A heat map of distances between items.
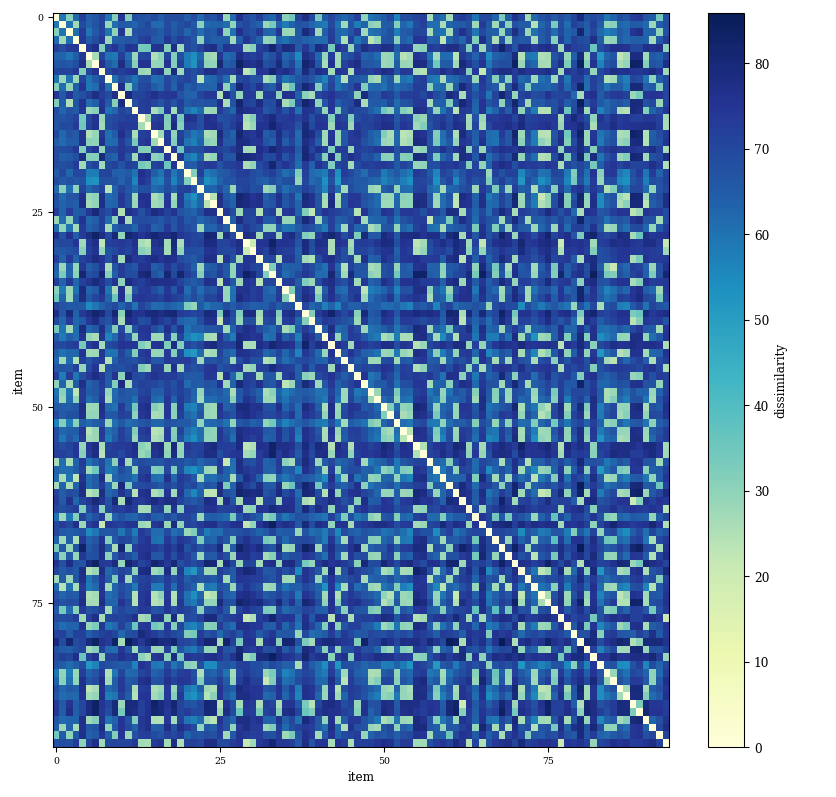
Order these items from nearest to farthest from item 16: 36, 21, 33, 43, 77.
43, 21, 33, 36, 77
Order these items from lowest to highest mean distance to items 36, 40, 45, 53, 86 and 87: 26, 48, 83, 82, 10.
26, 83, 48, 82, 10
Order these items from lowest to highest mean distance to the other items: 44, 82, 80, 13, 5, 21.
5, 44, 21, 13, 82, 80
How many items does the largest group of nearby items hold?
24
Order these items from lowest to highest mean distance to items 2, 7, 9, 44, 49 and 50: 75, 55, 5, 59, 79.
59, 5, 75, 55, 79
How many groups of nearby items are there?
6
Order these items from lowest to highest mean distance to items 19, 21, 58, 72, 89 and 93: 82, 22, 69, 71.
82, 71, 22, 69
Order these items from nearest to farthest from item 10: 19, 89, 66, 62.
62, 89, 66, 19
